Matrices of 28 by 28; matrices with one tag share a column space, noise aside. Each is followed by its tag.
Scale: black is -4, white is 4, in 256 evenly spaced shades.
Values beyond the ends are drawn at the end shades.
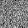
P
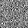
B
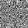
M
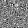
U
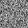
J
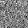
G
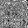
P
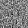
P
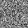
J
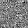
M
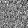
G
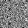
B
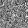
J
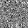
M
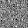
U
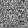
J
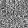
U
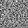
J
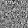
G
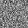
G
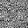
B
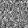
G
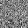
P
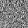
G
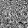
P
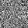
G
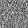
G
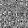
P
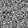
G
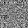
M
